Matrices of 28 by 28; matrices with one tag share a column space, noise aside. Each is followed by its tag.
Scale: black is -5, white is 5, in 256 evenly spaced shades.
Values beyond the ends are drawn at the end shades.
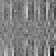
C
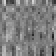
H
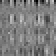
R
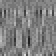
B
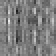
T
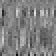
B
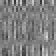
H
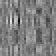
T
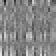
H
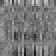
H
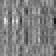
T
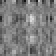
R
